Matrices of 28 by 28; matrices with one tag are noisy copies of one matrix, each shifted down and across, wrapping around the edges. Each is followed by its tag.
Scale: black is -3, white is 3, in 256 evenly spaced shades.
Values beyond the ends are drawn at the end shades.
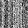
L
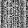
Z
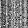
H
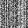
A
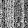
L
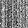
H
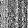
L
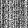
Z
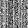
H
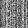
Z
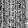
Z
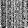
H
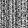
Z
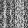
L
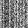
H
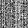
A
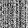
Z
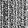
H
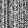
Z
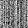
Z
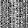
A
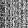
H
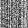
A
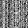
Z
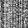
A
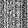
H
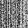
A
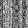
L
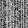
A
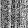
L
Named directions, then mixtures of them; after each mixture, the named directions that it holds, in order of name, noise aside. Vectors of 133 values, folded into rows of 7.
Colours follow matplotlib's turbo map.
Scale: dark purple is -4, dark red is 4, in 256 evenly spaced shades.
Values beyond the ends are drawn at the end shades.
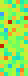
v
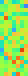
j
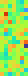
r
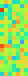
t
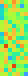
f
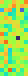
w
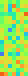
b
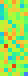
f.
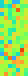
b, j, t.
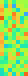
b, f.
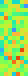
j.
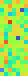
v, w.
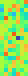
f, j, w.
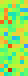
r, w.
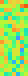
j, w.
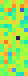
w.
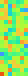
b, r.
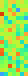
b, j, v.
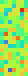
r, w.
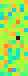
f, t, w.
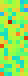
r, v.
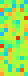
v, w.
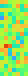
f, t, w.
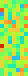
t, v.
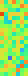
j, v.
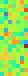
r.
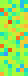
r, v, w.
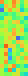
f, w.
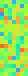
j, t, v.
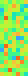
f, j, w.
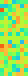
t.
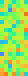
b, w.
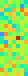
f, w.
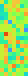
f, r.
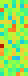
b, t, v.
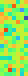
r, v, w.
